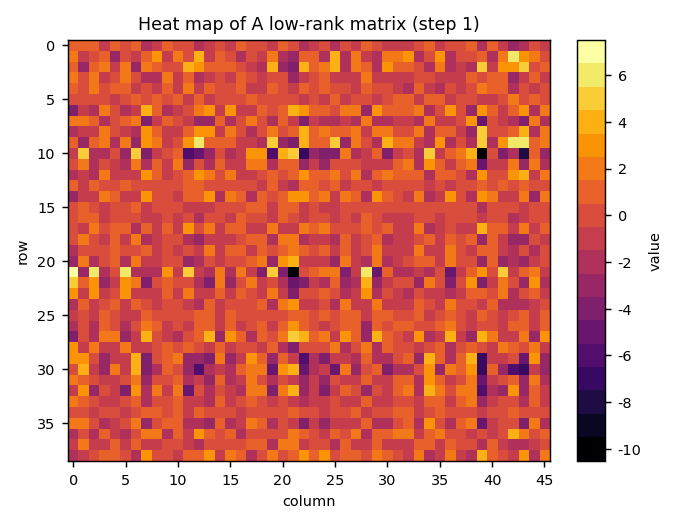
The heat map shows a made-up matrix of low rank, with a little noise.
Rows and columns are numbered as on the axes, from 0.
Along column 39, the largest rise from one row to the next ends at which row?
8
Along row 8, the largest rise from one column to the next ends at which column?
39
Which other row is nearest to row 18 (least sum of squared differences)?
37
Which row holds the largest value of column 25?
9
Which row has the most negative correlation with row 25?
22
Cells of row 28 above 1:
7
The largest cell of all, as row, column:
21, 0
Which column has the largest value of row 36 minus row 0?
42
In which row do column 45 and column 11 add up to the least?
10
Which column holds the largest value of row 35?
34
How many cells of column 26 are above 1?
7
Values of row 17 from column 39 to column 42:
4 1 1 -1
